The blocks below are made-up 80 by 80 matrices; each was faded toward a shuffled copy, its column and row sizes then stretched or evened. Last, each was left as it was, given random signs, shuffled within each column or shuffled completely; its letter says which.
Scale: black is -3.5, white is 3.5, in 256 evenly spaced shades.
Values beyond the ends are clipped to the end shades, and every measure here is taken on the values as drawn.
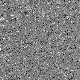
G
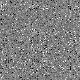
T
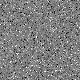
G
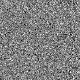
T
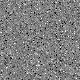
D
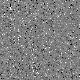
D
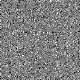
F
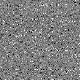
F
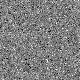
G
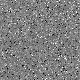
G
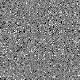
F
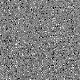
F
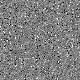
D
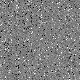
D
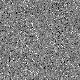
D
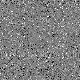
F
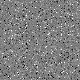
D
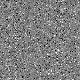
D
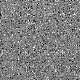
F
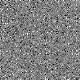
F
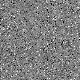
D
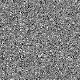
T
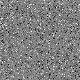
D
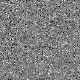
T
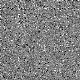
T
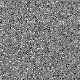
F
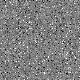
T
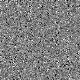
T
